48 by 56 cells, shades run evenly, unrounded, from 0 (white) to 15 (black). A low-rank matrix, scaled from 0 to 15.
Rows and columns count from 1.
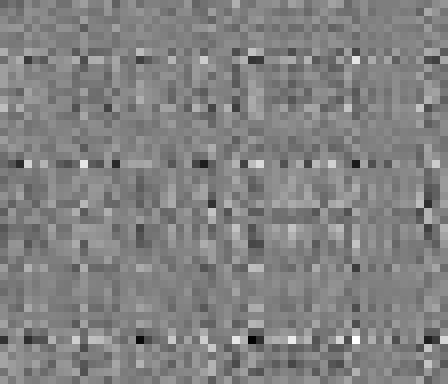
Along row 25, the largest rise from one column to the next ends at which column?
54
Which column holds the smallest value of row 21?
11
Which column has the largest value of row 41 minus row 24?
45
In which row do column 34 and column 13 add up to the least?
43
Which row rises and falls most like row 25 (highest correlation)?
16
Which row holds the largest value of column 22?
21
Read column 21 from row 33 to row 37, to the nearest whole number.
8 7 7 7 8
